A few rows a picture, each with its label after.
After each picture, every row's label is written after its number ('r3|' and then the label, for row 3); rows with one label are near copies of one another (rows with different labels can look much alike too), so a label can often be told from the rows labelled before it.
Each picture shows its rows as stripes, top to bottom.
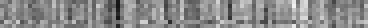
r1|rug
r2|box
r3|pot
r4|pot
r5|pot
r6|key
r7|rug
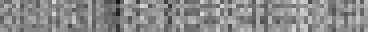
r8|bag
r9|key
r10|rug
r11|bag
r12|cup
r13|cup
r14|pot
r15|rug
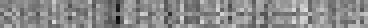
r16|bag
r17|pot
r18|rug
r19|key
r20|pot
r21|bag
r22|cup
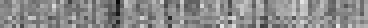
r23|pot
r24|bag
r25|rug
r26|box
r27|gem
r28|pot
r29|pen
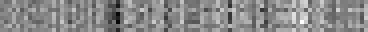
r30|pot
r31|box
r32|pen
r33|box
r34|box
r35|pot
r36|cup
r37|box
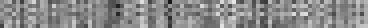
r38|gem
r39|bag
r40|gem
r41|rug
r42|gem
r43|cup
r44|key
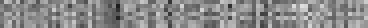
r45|key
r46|pot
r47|bag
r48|cup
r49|box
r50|cup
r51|cup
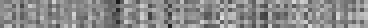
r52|bag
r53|gem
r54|bag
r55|pen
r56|pen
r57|bag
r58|cup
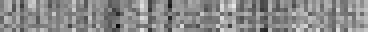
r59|gem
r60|gem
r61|pen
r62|bag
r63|key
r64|key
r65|pot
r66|pen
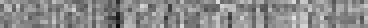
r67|rug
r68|key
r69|cup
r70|pot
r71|box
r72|bag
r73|pot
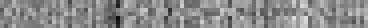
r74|pot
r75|pot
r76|key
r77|cup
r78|box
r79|bag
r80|pot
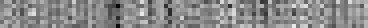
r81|pen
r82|box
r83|gem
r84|gem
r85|pot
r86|key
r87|rug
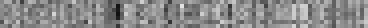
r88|gem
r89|pot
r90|box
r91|bag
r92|box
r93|key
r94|rug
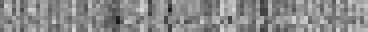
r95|pen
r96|key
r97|gem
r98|pen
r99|box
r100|bag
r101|cup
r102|pen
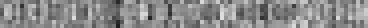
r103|bag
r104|gem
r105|key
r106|key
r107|pen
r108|bag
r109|rug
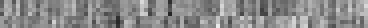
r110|key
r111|key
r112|pen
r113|key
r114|rug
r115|bag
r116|rug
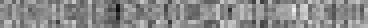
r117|cup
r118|rug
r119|box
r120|rug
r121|rug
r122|cup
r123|pen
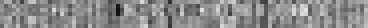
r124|gem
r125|pot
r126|bag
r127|pot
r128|gem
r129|gem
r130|key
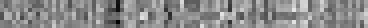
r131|pot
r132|pot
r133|box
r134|key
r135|key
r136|box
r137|bag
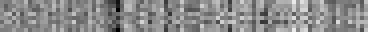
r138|box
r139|bag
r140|pot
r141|gem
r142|rug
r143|pen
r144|bag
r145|box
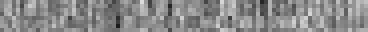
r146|pen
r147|gem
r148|cup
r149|cup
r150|pot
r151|rug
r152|rug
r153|key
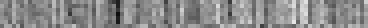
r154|box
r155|rug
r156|pot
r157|pot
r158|rug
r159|rug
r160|cup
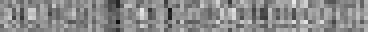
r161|box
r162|bag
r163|gem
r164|gem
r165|gem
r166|rug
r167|key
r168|box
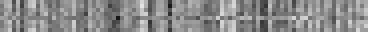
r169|gem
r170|gem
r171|pen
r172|key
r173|rug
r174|pen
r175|pen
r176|gem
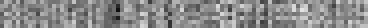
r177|pen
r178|rug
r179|pot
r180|key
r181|box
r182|cup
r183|key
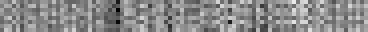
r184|rug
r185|pen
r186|pot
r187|bag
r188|cup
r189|box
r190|gem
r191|cup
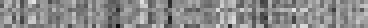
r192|gem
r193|key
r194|rug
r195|pen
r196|gem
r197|gem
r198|pot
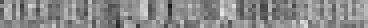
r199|key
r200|gem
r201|key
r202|key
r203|cup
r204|pot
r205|bag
